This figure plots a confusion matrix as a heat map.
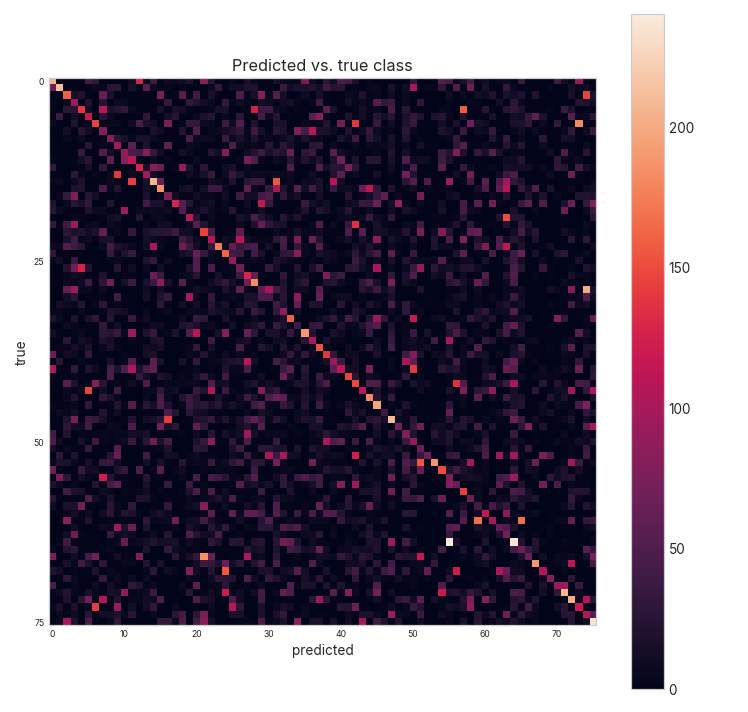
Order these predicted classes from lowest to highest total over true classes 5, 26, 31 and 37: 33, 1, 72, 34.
33, 1, 34, 72
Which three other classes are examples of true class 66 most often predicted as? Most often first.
21, 51, 27
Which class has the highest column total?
64
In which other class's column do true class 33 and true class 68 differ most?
24
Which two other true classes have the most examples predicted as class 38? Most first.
50, 27
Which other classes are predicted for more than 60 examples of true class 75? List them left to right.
2, 21, 34, 43
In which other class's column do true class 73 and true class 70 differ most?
6
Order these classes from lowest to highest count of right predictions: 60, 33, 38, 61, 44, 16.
16, 61, 60, 38, 33, 44
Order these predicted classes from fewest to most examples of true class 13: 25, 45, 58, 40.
45, 25, 40, 58
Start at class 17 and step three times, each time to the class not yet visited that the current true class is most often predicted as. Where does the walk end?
47
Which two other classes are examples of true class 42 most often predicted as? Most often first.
56, 64
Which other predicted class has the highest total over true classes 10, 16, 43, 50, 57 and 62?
22
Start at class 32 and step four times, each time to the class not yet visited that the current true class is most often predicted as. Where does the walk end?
36
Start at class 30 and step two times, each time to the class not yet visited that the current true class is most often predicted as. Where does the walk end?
63
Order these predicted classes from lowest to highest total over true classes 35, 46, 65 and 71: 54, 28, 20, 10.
28, 10, 20, 54
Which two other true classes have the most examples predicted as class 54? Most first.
71, 21
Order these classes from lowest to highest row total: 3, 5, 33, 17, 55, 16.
3, 16, 5, 33, 55, 17
